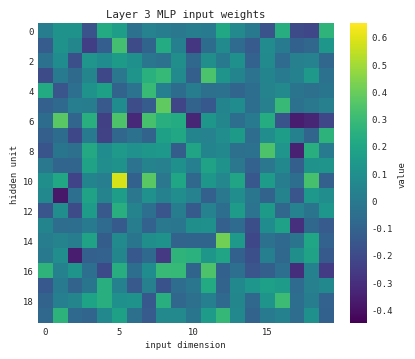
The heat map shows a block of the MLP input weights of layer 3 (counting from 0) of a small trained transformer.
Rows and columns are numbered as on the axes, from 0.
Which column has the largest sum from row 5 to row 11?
5
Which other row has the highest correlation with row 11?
9
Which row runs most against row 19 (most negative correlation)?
4
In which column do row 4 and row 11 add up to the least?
1
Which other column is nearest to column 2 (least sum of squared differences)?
14
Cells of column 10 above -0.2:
18
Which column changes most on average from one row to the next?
8
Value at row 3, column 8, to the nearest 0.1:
0.3
